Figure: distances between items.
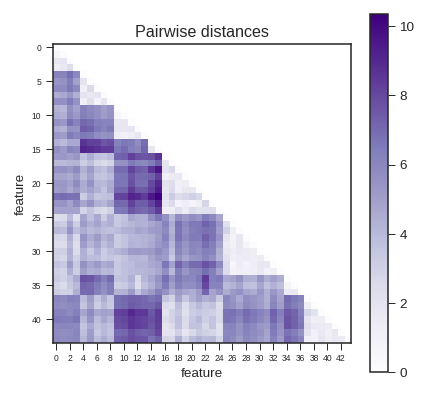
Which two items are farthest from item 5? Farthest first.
15, 14
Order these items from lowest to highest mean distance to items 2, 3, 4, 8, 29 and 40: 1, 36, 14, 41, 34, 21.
1, 41, 21, 36, 34, 14
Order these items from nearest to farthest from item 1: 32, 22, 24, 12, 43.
32, 12, 24, 43, 22
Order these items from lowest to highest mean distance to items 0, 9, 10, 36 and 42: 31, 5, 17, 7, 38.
31, 17, 7, 38, 5
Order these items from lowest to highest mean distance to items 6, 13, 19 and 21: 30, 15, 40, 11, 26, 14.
40, 30, 26, 11, 14, 15
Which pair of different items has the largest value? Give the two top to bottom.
15, 22
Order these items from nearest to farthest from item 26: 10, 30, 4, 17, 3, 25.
30, 25, 3, 10, 17, 4
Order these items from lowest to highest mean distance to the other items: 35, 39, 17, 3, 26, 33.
17, 33, 26, 3, 35, 39
